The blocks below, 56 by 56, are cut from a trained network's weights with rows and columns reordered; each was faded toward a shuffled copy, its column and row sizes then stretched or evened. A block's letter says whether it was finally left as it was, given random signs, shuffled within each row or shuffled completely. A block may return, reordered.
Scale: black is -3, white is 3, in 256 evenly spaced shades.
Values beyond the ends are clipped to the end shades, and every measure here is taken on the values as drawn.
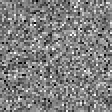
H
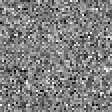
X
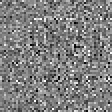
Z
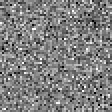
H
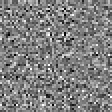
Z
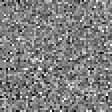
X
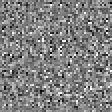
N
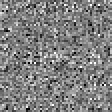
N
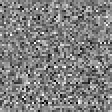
X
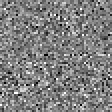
X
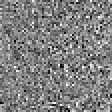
N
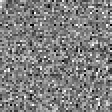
N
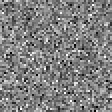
H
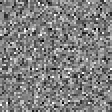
X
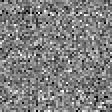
X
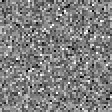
H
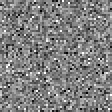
H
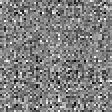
Z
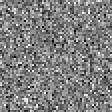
H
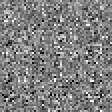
N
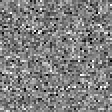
X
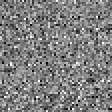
X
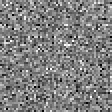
X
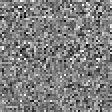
N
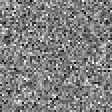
H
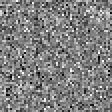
H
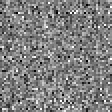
X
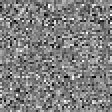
Z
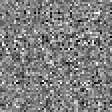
Z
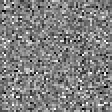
N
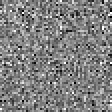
N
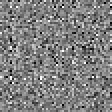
Z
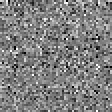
N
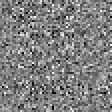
Z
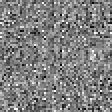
Z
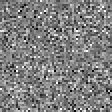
X
